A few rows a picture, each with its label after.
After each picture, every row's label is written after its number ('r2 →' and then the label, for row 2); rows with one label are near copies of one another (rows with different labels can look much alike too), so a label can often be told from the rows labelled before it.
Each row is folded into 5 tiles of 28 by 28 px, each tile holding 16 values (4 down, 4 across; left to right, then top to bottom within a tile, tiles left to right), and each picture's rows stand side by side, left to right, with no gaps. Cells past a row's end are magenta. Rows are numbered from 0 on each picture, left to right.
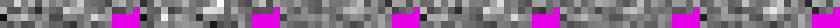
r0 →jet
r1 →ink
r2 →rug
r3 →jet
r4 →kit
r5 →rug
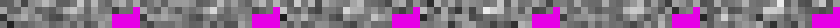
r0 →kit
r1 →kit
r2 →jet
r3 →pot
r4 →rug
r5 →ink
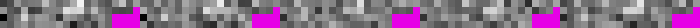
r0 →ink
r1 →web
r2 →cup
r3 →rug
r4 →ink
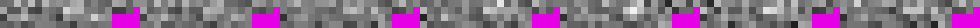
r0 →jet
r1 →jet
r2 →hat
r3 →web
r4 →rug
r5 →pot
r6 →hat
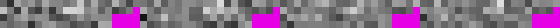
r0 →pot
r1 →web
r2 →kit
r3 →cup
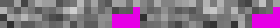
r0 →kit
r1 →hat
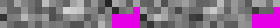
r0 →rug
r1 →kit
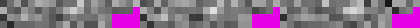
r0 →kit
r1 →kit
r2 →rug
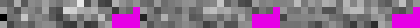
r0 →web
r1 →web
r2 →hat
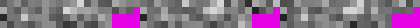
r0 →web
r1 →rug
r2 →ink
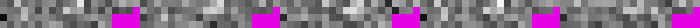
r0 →cup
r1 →ink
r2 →rug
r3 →cup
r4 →hat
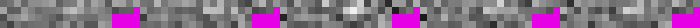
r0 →kit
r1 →hat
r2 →rug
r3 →web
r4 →pot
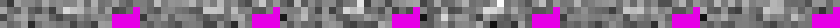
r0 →pot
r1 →hat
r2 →cup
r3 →ink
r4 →hat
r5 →jet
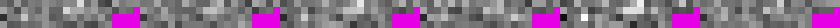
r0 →web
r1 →rug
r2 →ink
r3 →jet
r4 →ink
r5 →cup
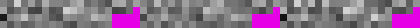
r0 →jet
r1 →jet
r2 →jet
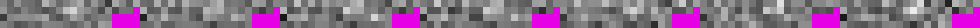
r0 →rug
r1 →jet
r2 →jet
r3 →jet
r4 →hat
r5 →cup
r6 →rug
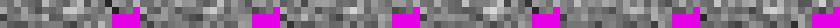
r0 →rug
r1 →kit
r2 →kit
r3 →rug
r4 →hat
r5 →hat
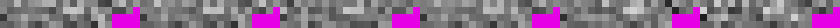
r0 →hat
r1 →hat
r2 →pot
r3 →hat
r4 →rug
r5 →jet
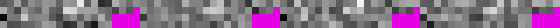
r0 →web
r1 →rug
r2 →cup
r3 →kit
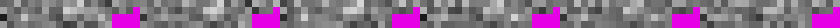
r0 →web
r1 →rug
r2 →ink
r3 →jet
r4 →jet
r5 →kit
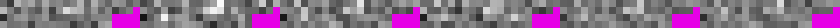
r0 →pot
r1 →ink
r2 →cup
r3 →jet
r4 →cup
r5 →cup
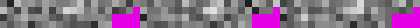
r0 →pot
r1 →rug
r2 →ink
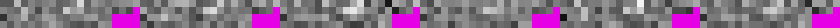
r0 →cup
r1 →kit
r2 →rug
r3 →pot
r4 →cup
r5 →rug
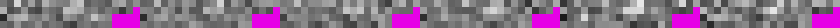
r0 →jet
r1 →cup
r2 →hat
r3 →rug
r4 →ink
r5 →kit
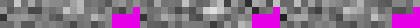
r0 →jet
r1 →rug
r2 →jet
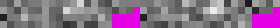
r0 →web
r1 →rug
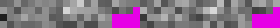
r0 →web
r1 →kit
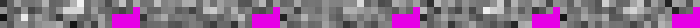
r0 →ink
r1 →hat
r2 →web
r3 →pot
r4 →rug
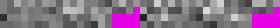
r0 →hat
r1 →jet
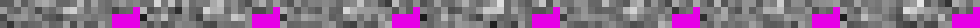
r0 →kit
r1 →jet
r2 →web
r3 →ink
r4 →rug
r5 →cup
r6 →web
